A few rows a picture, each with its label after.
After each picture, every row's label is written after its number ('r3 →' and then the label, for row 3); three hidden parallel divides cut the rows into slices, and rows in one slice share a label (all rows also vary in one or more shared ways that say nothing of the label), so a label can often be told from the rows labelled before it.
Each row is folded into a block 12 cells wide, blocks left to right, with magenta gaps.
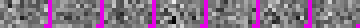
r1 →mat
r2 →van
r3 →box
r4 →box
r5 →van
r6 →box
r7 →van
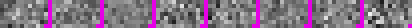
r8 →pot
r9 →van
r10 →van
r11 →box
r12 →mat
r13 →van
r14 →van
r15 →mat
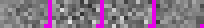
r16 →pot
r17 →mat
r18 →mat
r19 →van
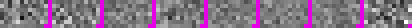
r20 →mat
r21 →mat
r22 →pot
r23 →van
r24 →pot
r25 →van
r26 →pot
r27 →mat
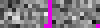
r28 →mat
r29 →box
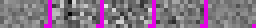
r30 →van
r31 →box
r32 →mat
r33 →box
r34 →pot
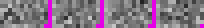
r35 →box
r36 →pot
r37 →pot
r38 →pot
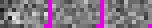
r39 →mat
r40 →pot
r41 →pot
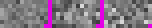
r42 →van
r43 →pot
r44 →mat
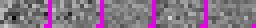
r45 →box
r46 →van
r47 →van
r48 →pot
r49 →pot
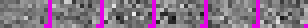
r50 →van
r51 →pot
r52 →box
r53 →box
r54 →van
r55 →mat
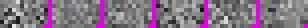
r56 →box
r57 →van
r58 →pot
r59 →box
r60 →mat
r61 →van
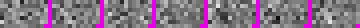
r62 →mat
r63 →mat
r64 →pot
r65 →box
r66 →box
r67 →box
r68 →mat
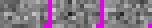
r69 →pot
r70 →van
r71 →van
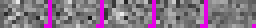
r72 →van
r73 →van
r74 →mat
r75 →mat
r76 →van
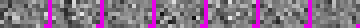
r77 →mat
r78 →box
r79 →pot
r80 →box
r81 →box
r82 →box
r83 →van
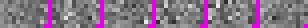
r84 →pot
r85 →pot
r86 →pot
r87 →box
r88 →box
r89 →van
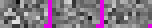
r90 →mat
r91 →pot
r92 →box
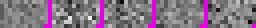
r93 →pot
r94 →mat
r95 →van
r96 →pot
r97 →box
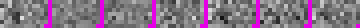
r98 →box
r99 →van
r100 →pot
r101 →pot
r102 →box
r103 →box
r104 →box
